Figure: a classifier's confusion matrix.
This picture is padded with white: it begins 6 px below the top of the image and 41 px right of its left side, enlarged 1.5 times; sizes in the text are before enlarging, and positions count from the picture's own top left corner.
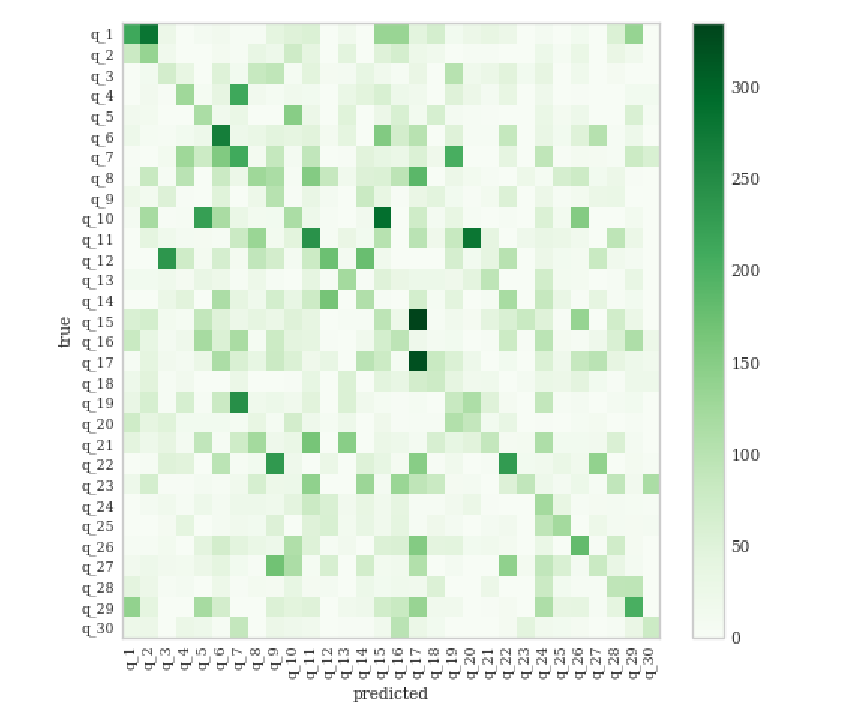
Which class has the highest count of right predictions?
q_17
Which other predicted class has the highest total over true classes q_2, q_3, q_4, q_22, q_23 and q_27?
q_9
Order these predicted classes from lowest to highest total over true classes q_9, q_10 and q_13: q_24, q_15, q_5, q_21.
q_21, q_24, q_5, q_15
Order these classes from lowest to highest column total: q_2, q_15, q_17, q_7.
q_2, q_7, q_15, q_17
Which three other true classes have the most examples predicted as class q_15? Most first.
q_10, q_6, q_1
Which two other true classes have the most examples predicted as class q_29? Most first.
q_1, q_16
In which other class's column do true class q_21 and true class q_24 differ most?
q_13
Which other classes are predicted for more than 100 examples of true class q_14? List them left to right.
q_6, q_12, q_22
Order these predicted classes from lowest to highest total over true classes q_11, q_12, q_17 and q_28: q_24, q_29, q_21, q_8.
q_21, q_29, q_24, q_8
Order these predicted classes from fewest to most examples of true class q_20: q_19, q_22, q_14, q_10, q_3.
q_14, q_22, q_3, q_10, q_19
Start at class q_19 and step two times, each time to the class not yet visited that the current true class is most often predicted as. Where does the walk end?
q_6
